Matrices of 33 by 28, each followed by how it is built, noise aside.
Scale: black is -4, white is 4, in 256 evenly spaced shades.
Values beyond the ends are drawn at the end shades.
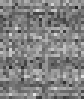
blocks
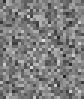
repeating rows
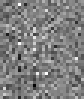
uneven columns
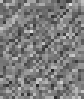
Hankel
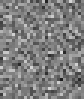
repeating rows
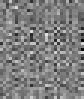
low rank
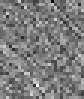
Toeplitz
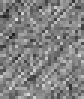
Hankel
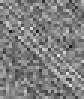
Toeplitz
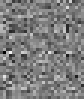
low rank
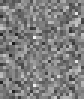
repeating rows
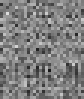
blocks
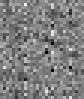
uneven columns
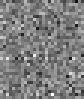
uneven rows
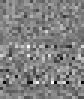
uneven rows
